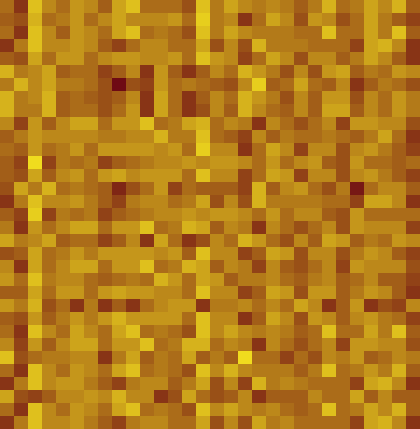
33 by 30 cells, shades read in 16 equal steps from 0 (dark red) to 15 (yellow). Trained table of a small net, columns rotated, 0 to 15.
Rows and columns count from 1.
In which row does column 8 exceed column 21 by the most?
31
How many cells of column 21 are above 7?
17
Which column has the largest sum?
3
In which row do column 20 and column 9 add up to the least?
7
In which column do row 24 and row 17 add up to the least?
8
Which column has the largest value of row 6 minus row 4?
1
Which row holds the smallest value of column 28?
24
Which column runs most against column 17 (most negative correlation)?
2
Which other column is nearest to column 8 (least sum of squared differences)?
21
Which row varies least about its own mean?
22
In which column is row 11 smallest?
30
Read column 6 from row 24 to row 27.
3 10 11 11
